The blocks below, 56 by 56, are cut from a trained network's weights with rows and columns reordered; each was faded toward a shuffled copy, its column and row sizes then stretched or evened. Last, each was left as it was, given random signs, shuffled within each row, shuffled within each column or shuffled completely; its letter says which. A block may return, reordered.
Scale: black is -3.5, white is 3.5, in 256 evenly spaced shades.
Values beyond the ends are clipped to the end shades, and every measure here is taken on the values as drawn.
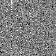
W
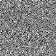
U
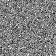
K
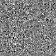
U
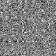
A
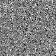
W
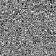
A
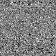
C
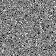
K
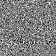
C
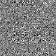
U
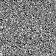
K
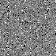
W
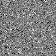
C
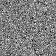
K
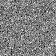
K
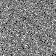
K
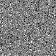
W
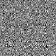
A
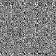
A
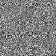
A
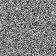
K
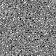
C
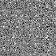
U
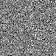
K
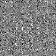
U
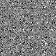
U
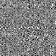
A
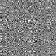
A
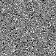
W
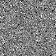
W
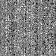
W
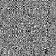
A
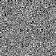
A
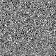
C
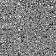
A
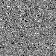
C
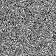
K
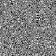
A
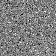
K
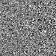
U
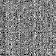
A
